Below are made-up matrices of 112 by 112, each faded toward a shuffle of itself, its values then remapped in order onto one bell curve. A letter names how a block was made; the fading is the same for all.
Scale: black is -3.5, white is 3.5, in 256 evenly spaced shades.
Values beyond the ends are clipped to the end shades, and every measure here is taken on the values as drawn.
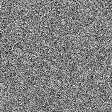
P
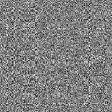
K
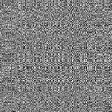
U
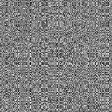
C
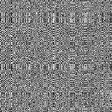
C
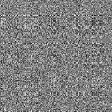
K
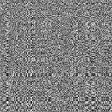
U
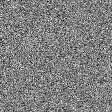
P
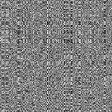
C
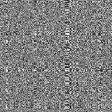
K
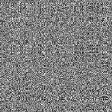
K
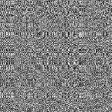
U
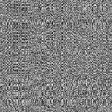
U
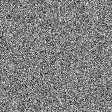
P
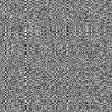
C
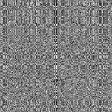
C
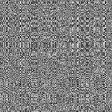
C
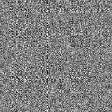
K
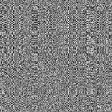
U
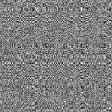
U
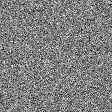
P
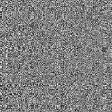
K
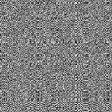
U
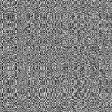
C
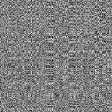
U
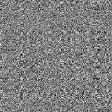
K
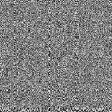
K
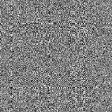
K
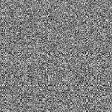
K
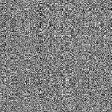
K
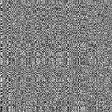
C
